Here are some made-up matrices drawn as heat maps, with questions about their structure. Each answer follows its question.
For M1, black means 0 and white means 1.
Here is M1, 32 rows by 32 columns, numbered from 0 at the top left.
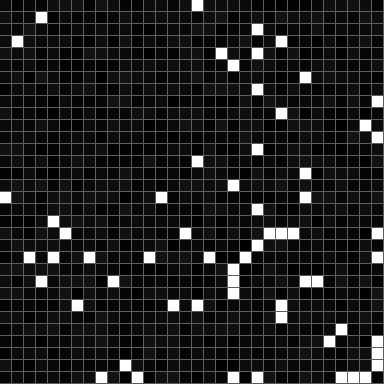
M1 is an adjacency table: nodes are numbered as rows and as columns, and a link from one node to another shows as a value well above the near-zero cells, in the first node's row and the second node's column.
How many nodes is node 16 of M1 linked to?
3
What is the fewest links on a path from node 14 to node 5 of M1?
4
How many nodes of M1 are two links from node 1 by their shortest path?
1
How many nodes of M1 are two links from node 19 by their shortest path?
10
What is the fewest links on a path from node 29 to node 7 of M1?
3
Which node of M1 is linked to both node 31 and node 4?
node 21
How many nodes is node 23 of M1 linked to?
5
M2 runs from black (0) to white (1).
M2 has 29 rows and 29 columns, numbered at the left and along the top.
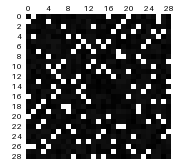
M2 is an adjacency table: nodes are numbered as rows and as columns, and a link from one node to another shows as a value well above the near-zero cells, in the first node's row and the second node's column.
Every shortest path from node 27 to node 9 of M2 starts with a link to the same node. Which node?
node 17
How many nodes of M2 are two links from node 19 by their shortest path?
5
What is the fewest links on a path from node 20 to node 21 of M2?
3
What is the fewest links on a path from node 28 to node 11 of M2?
6
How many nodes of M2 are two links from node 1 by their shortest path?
5
